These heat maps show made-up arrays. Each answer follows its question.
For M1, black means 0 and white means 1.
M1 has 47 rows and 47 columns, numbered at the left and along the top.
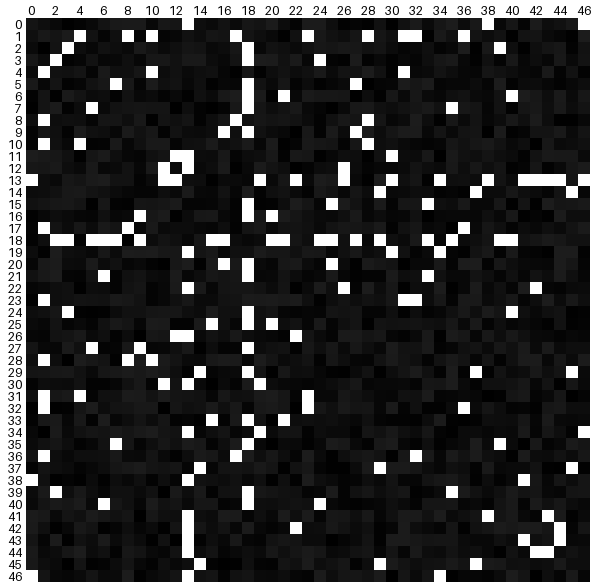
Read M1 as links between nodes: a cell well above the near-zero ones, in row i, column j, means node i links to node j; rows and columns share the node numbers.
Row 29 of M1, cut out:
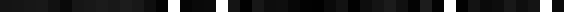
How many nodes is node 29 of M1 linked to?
4
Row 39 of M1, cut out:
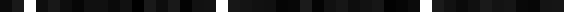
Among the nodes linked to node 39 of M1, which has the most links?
node 18
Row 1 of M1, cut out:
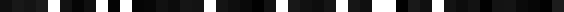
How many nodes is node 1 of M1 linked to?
9
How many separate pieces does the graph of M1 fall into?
3
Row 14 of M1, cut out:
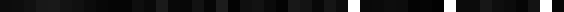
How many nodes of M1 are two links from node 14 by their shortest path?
1
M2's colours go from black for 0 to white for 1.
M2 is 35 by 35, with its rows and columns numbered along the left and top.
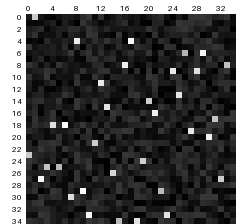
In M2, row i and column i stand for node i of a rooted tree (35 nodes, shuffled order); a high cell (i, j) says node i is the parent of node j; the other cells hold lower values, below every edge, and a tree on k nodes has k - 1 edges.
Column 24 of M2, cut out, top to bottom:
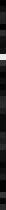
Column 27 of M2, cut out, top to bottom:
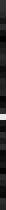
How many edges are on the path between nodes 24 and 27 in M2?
2
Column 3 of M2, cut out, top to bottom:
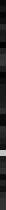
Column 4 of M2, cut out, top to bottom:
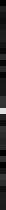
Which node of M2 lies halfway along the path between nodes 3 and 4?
15
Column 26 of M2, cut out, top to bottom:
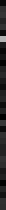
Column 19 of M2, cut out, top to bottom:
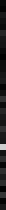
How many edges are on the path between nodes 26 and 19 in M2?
5
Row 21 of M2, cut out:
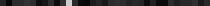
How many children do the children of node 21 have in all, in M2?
1
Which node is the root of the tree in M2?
34
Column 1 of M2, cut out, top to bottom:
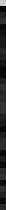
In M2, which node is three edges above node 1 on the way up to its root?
33
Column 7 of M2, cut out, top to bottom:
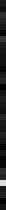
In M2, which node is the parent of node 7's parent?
20
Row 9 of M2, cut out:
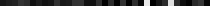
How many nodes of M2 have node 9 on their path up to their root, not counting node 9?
6
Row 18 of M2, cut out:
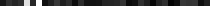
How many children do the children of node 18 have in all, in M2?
4
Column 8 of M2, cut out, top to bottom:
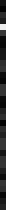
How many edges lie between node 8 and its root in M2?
3
